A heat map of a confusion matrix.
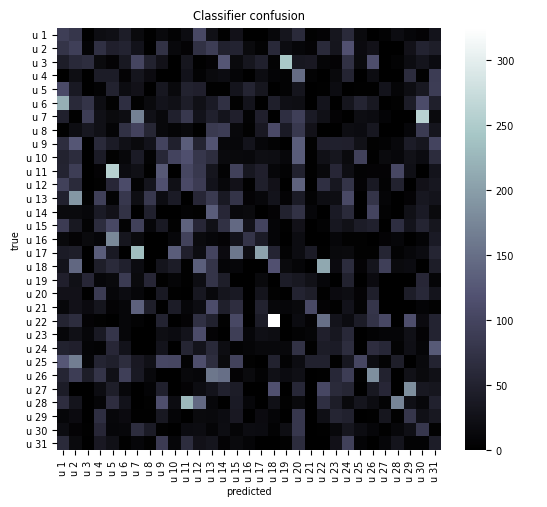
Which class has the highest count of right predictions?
u 17
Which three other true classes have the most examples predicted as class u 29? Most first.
u 27, u 22, u 4
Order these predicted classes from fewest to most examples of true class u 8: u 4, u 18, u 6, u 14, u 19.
u 4, u 19, u 6, u 14, u 18
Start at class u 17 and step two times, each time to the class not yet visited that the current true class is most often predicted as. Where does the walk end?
u 30
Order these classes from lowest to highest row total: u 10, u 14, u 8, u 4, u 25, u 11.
u 4, u 14, u 8, u 10, u 11, u 25
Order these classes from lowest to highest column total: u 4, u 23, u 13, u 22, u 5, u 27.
u 27, u 23, u 22, u 4, u 5, u 13
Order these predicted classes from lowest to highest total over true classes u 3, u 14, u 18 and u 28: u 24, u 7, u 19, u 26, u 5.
u 7, u 5, u 24, u 26, u 19
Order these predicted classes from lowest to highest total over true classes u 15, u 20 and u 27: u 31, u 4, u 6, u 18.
u 6, u 31, u 18, u 4
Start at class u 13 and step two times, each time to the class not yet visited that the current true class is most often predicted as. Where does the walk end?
u 24
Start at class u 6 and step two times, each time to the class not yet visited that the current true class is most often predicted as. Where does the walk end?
u 12
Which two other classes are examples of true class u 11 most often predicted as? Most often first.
u 5, u 9
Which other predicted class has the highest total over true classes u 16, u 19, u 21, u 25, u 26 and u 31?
u 13
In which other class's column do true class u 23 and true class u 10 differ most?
u 20
